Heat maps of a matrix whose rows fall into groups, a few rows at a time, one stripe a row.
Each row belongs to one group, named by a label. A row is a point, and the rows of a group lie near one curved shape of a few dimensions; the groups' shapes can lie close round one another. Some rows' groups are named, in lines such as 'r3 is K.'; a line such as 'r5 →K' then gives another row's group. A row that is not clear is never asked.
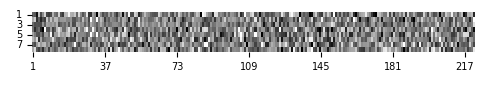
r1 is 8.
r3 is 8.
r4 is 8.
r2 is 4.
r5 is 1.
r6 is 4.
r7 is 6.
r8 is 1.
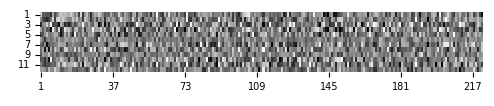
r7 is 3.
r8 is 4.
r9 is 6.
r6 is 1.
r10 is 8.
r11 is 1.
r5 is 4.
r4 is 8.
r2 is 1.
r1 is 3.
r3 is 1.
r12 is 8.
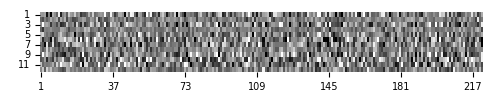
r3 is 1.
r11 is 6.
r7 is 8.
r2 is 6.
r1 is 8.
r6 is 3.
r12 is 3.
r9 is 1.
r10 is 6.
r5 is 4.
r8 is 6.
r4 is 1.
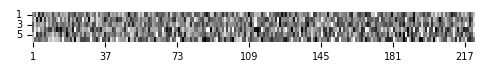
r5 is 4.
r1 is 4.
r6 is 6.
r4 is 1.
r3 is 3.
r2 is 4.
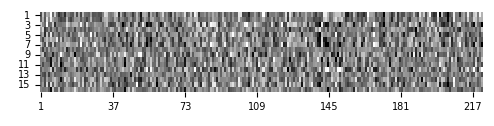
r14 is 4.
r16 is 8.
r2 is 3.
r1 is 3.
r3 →3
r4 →1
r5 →4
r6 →6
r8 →6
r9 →4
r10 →8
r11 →8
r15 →4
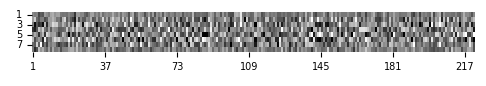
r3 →3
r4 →1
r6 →3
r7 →4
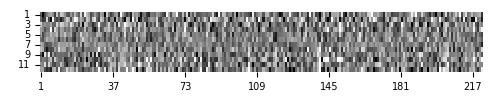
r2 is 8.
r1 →1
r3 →6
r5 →6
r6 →6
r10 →3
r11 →4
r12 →1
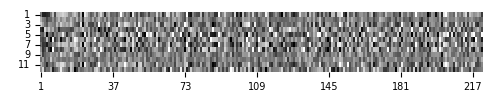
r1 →1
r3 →6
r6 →8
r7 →1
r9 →6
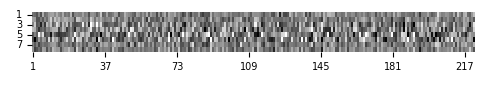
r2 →1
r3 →4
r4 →4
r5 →1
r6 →1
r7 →3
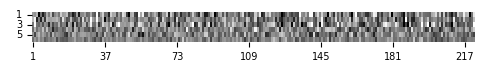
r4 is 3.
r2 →4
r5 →6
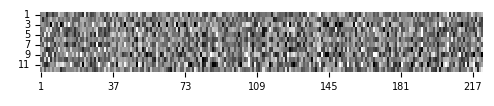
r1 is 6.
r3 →8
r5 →4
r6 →8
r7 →4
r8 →4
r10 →4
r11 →6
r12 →3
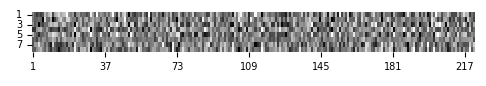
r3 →3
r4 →6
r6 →1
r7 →1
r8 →6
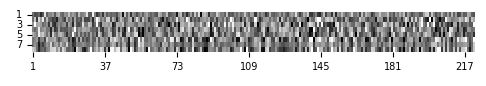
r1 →8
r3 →1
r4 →6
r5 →6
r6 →3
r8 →6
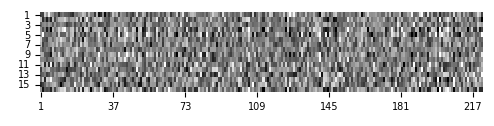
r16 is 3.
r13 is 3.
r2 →3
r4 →3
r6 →6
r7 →6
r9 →1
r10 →6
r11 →4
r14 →3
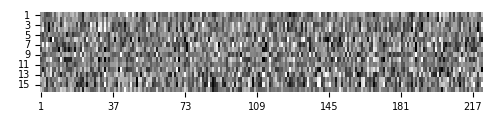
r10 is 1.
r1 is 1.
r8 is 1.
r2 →1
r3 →4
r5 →6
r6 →8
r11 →6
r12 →1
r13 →3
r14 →4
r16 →6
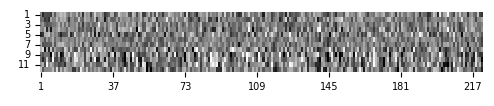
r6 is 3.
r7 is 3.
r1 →3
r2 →8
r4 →4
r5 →4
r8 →4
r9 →8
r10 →8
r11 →3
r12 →6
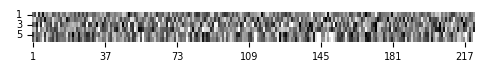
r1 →4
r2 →4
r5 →3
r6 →3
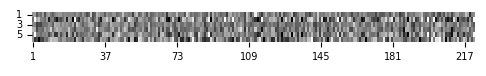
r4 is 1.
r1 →3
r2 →1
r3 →3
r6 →3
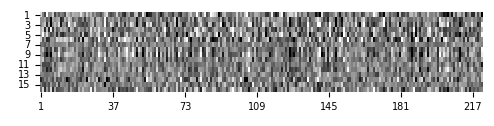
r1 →3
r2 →8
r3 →8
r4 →4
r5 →1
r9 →1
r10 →1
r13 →8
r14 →6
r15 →8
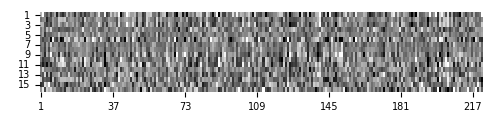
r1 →1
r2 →3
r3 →1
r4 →1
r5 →1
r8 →8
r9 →8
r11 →3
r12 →1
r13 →4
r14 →3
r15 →4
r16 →3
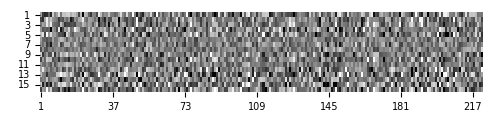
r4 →8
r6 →3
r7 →8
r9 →3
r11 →3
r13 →6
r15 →3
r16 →1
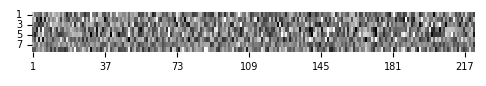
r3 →3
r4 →8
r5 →1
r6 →4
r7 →3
